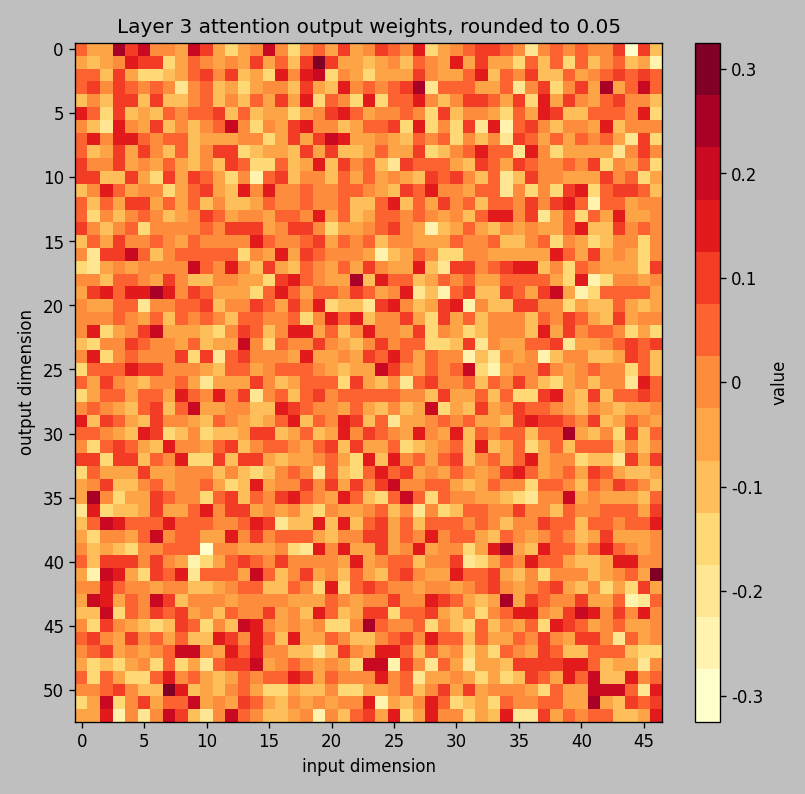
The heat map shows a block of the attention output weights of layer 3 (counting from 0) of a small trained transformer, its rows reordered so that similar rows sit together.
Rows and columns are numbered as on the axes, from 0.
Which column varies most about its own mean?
1
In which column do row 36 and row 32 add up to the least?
2
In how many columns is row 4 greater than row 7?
22
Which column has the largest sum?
6
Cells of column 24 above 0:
26
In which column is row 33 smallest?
19
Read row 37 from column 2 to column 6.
0.2 0.15 0.05 0.05 0.05
